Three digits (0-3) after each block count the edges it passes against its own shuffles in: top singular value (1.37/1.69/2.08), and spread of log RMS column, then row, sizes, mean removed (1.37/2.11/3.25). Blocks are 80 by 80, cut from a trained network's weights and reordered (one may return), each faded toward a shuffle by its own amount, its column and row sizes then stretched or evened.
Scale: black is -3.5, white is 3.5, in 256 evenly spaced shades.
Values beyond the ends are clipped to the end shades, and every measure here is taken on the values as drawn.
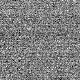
1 1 0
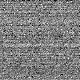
2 1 1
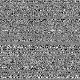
0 0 3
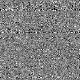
1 1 2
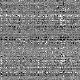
3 2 2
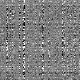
2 3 1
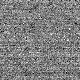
1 0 1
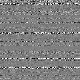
3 0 3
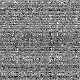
3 2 1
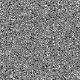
0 2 1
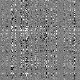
1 3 2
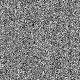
0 0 0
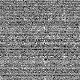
3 1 2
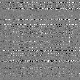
1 1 3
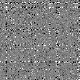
2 2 2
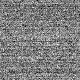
2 1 0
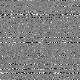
2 0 3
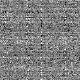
2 2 1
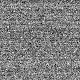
1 0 0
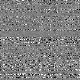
1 1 3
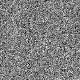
0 1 0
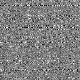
0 0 3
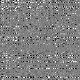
2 2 3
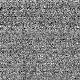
1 0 2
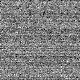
2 1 0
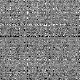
2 2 2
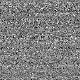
0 0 2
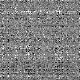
2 2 2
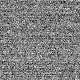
1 0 0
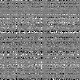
3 2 3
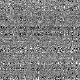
1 2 2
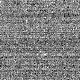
2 1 0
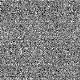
0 1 1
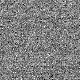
0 1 0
